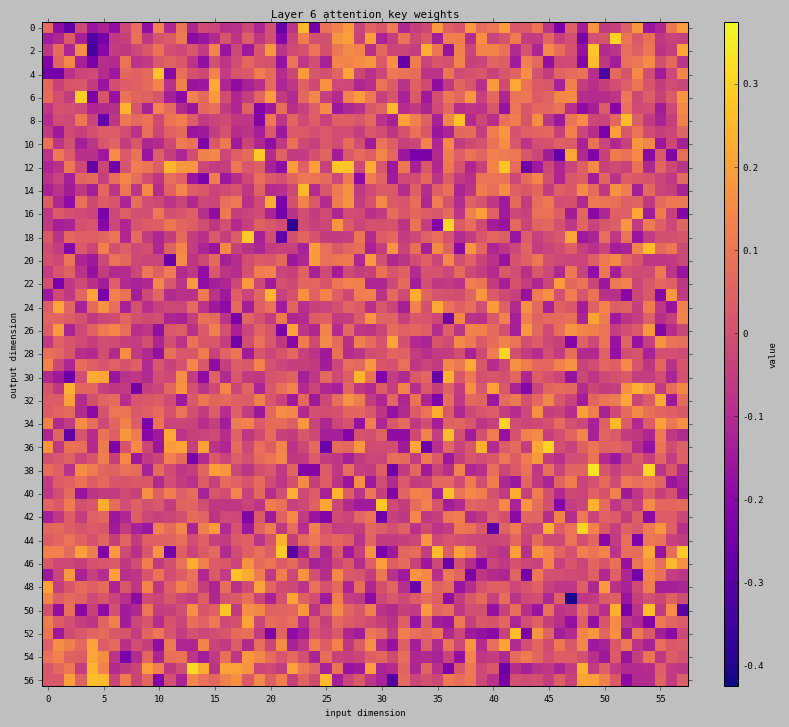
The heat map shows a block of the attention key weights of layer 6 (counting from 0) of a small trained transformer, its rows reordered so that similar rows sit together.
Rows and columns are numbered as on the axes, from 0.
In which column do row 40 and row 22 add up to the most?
26
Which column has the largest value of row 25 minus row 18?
21
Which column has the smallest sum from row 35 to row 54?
31
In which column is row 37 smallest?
13
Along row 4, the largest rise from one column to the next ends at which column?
51
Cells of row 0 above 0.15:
8
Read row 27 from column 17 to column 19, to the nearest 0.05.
-0.25 0 0.1
